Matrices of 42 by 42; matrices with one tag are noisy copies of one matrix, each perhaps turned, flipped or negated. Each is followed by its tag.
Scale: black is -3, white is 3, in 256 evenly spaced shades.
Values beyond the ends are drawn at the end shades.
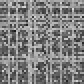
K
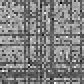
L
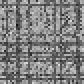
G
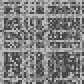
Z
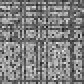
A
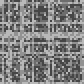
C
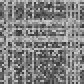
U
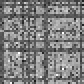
Z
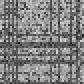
U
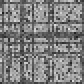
C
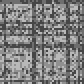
Z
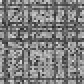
G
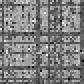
Z
